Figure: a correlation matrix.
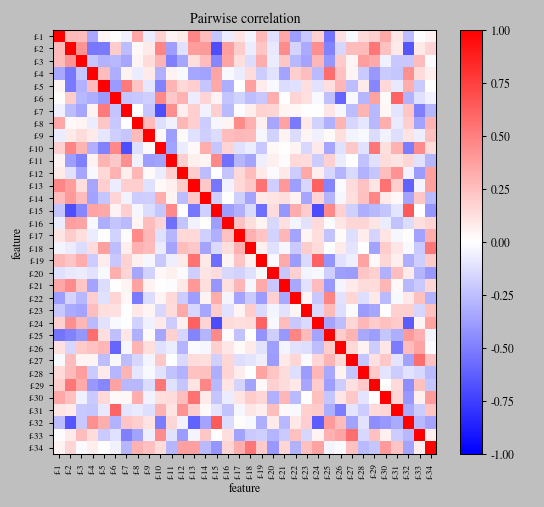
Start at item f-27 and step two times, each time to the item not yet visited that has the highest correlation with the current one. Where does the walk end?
f-10
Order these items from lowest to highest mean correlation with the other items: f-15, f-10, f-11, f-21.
f-15, f-11, f-10, f-21
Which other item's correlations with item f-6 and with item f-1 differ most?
f-26
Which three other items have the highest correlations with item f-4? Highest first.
f-25, f-32, f-15
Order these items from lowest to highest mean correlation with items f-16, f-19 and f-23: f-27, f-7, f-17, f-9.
f-7, f-27, f-9, f-17
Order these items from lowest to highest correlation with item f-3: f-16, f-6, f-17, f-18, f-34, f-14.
f-6, f-18, f-34, f-17, f-14, f-16
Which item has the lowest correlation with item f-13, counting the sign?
f-32
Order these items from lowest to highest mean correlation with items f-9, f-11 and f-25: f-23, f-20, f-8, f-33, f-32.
f-20, f-8, f-33, f-23, f-32
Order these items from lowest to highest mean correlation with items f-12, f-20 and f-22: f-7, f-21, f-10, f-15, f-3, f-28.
f-3, f-21, f-28, f-10, f-7, f-15
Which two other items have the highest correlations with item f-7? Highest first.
f-5, f-11
